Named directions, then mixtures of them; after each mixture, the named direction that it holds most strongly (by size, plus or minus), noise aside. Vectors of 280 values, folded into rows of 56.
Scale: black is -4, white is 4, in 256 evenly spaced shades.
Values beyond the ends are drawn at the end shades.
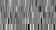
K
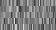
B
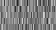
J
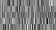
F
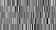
J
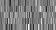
K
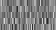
B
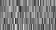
B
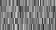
B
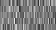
B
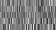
F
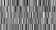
J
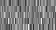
K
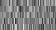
B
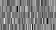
F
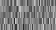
B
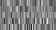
F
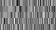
B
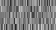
B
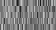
J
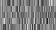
F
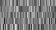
B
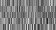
F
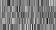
F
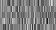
F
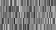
B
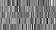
F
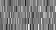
K
